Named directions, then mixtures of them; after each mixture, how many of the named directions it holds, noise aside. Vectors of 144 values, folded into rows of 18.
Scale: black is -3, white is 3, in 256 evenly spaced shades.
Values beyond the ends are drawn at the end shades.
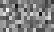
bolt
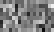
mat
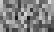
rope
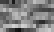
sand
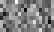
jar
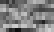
one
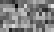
three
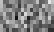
one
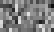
one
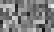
one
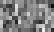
one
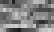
one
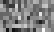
four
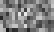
three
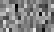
two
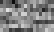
two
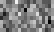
one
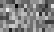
four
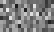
two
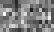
four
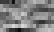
one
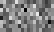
two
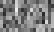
four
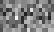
two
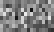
two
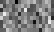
one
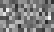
one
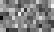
four
